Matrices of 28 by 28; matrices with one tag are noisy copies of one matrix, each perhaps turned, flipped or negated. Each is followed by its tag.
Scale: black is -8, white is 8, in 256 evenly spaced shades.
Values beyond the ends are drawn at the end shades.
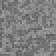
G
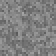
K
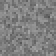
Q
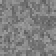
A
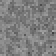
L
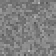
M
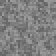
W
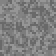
K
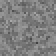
K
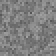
K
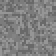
G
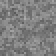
W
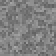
K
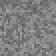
M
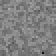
Q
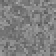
A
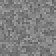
M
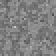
W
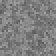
A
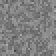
M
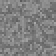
M
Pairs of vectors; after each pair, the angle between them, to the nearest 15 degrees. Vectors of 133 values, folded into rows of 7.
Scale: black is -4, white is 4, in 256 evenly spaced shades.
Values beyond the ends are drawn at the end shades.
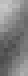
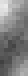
15 degrees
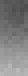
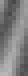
75 degrees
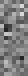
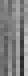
75 degrees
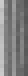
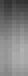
90 degrees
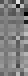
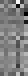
15 degrees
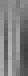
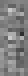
75 degrees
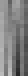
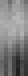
60 degrees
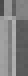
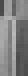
15 degrees
